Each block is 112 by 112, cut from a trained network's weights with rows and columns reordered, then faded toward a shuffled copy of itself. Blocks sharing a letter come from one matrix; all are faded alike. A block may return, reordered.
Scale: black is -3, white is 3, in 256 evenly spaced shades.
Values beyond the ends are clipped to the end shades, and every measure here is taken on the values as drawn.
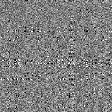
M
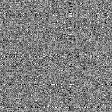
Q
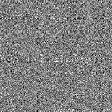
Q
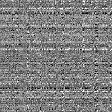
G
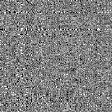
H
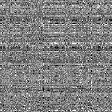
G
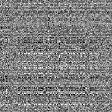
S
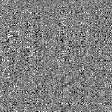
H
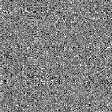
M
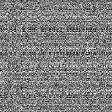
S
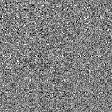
Q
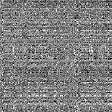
G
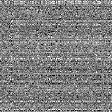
G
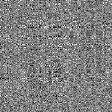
M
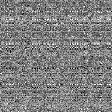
G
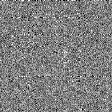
Q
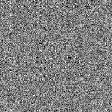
Q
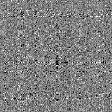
H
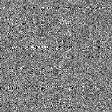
M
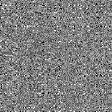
M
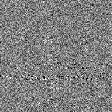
Q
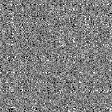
M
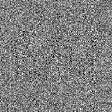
Q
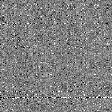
H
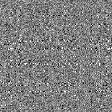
M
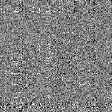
H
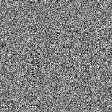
Q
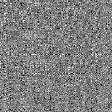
H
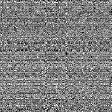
G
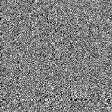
Q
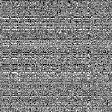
G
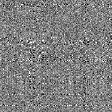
M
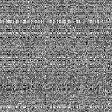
S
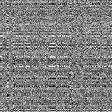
S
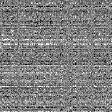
G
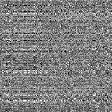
G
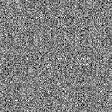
Q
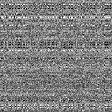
S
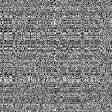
G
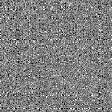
H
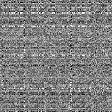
S
